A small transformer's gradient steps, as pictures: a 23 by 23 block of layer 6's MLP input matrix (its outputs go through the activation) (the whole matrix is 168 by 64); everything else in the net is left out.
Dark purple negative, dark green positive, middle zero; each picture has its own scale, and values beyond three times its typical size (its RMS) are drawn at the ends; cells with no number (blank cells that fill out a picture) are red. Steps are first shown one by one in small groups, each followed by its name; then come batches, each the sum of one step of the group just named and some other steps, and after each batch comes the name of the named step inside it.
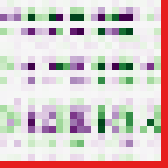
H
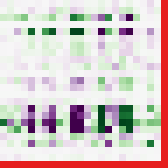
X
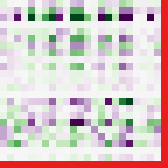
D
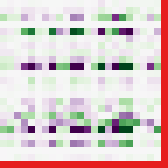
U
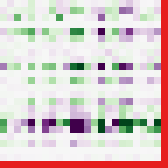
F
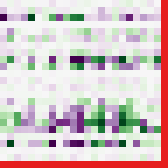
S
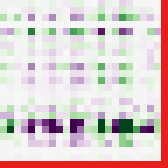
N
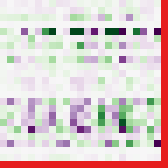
X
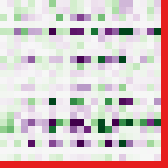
F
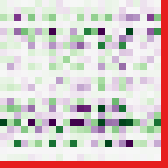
D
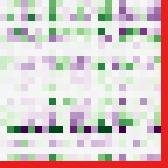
H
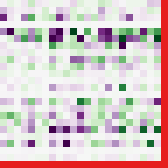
S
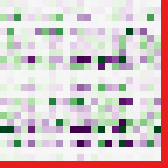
F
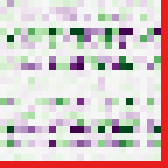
U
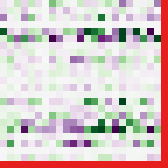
S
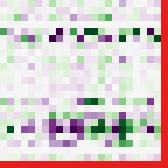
N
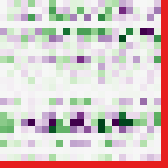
F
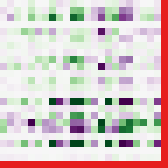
F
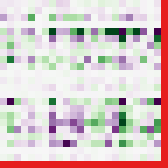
S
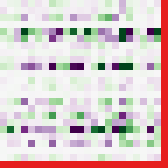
U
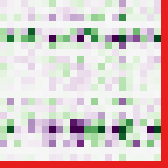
N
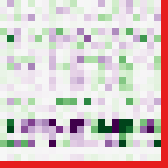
N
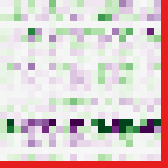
N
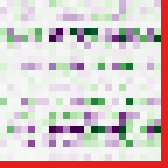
U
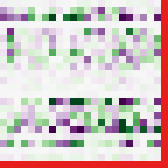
S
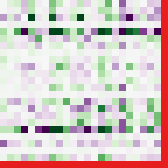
H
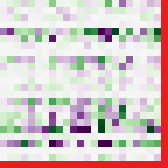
F
